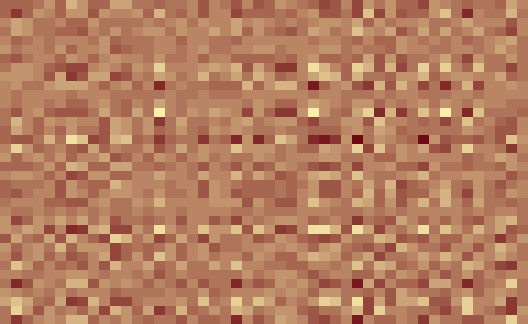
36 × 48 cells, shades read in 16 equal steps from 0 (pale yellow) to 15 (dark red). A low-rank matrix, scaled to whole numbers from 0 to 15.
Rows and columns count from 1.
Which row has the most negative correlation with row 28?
21
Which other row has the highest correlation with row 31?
10
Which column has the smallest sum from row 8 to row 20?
33
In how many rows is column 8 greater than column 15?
17
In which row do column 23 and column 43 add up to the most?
13
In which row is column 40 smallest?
32
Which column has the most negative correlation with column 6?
36
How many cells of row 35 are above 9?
8
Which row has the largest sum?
16
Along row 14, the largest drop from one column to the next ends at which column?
35
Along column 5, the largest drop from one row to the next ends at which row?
27
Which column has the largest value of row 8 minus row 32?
47
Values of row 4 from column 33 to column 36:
3 6 7 5
